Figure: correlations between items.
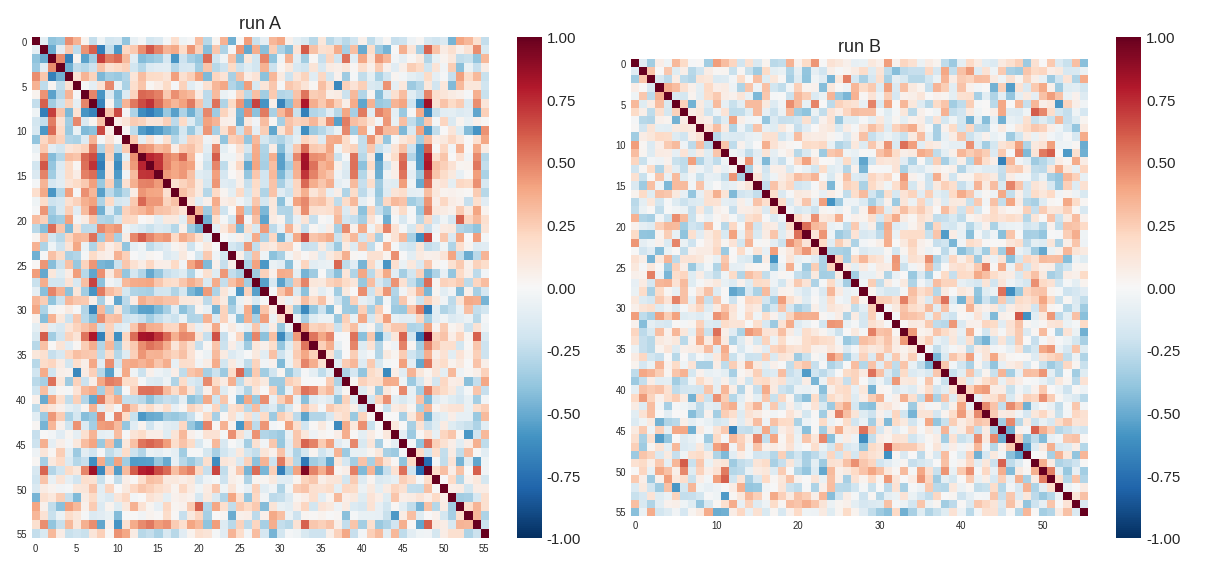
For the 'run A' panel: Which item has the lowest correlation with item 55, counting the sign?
29
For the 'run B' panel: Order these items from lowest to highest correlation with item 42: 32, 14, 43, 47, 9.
9, 32, 14, 47, 43
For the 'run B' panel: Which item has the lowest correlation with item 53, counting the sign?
11
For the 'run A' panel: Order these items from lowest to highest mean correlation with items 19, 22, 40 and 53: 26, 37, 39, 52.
37, 26, 39, 52
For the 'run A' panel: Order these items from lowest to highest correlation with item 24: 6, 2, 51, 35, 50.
35, 6, 50, 2, 51
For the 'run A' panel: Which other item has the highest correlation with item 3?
2
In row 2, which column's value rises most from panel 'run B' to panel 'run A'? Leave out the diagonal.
21
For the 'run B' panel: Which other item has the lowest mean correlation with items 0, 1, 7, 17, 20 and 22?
39
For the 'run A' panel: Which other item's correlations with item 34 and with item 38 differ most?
10
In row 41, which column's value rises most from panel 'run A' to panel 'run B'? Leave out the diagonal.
30
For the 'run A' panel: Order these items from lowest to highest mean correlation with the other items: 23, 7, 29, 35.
23, 29, 35, 7
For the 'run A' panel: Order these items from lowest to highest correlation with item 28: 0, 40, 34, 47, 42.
0, 34, 42, 47, 40
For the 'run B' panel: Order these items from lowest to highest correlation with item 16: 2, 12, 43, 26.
12, 26, 2, 43
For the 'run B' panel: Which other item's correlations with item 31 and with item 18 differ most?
48
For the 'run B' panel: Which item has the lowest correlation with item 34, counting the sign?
43
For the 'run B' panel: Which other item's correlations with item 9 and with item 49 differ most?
6
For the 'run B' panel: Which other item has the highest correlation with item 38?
29
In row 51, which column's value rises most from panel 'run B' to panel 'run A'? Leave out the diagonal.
37
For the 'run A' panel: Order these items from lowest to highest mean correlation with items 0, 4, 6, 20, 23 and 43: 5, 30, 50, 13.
50, 30, 13, 5
